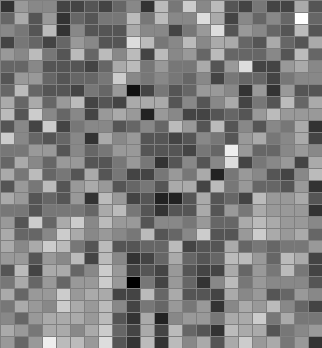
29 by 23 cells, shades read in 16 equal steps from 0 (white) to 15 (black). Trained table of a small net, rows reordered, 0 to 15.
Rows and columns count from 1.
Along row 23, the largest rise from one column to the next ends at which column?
3
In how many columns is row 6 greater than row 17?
7
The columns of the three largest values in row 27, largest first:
12, 10, 9
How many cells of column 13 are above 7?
12
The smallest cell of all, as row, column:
2, 22
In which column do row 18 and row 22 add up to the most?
23
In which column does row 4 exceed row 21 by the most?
4
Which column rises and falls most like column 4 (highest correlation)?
13
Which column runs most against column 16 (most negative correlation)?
5
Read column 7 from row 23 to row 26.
7 6 5 6
